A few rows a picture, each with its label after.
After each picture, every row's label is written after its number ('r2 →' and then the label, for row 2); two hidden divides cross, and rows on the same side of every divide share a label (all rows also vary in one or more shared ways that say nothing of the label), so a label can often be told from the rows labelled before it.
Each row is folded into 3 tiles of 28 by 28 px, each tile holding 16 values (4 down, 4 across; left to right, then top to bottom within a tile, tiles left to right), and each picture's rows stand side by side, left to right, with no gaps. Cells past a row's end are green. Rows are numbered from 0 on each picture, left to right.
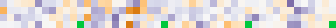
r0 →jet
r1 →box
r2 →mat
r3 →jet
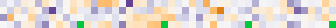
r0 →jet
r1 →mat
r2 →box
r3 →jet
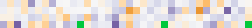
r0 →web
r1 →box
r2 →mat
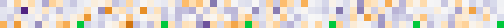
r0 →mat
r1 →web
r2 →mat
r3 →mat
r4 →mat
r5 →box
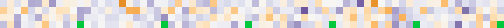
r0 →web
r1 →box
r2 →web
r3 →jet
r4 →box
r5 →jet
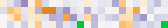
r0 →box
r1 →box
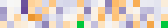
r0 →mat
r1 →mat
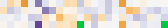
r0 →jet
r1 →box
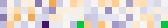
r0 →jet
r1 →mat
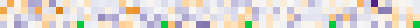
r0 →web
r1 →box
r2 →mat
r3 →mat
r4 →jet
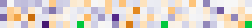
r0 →jet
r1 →box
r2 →jet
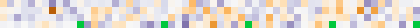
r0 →box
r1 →web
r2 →web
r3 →mat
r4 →web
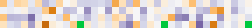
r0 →box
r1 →mat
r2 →box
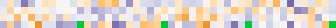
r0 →web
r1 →mat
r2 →web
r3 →jet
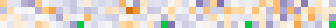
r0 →box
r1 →box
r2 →web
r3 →web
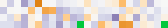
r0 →box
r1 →box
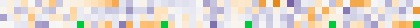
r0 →jet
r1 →mat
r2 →jet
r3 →jet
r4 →mat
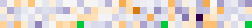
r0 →mat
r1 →box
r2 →box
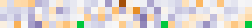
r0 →mat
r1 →box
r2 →mat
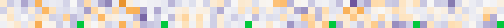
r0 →box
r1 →box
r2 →jet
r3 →jet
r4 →web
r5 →web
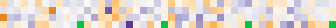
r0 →box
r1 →mat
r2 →box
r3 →mat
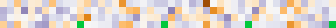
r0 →mat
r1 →box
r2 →box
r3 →box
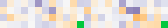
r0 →jet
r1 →jet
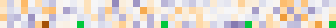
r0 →box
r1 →web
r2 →web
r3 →mat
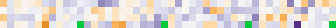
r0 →box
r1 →web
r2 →box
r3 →jet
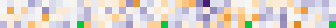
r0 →web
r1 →mat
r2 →jet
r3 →box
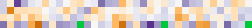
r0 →web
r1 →web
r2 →web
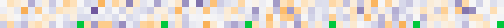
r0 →web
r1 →mat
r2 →web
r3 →mat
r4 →mat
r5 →jet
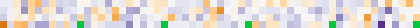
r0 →mat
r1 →jet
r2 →box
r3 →mat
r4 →jet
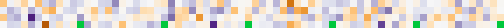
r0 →box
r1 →web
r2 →jet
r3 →box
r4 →jet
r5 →jet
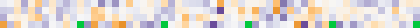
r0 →mat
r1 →web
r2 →jet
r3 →web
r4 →web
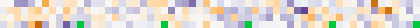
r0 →web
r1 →jet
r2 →box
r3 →jet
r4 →box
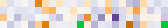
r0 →box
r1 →box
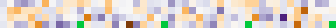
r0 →web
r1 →box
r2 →jet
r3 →box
